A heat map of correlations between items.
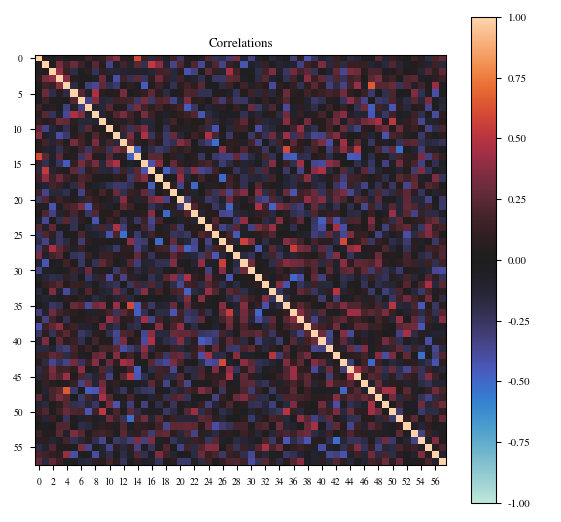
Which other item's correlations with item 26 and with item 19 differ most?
36
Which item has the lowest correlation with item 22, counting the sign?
18
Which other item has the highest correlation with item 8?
5
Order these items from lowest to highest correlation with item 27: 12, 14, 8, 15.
14, 15, 8, 12
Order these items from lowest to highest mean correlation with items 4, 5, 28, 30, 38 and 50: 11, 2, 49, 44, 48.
11, 49, 2, 44, 48
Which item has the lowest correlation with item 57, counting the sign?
30
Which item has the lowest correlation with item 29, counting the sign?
1
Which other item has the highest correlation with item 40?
16
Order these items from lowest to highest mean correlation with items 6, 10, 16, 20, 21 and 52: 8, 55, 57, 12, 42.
57, 55, 42, 8, 12
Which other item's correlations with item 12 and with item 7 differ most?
21
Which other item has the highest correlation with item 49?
47
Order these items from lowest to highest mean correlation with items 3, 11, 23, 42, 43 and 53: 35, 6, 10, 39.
39, 6, 10, 35
